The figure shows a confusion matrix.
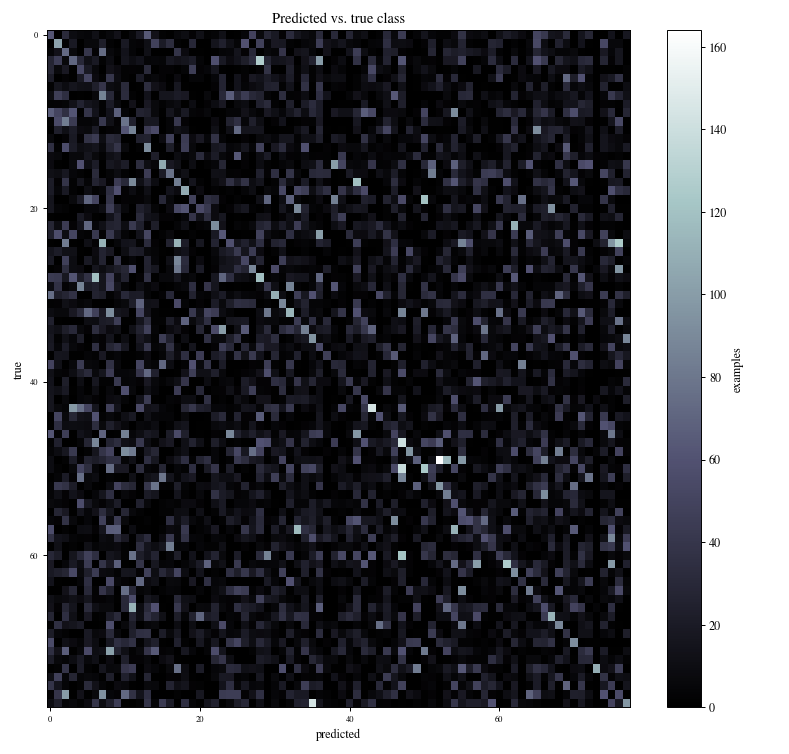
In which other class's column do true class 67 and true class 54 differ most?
20
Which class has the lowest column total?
73
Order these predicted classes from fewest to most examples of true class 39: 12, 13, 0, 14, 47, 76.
76, 0, 14, 12, 47, 13
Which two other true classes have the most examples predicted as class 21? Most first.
61, 32
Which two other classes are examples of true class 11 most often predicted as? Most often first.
65, 25
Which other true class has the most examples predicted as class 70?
52
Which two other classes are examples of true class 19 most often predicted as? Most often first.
50, 38
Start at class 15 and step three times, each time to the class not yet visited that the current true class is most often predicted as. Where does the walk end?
12
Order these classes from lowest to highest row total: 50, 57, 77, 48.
77, 57, 48, 50
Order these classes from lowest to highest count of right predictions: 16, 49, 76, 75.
75, 76, 49, 16
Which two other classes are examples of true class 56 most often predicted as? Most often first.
46, 58
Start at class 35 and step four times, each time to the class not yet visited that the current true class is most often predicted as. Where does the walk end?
51
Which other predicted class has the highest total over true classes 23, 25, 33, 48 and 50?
8
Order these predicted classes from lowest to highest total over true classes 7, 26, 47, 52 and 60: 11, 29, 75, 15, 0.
15, 0, 75, 11, 29
